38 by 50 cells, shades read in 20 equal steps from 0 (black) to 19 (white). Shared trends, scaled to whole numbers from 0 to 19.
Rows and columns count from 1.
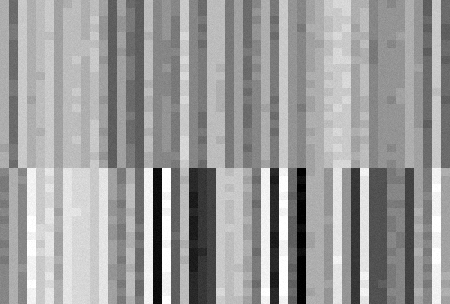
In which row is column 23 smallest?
32
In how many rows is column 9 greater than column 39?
17
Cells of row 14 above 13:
13
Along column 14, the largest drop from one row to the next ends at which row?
22
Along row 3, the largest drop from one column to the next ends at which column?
50
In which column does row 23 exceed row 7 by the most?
19
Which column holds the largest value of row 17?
38
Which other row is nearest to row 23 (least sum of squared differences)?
26
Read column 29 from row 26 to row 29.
8 9 9 9
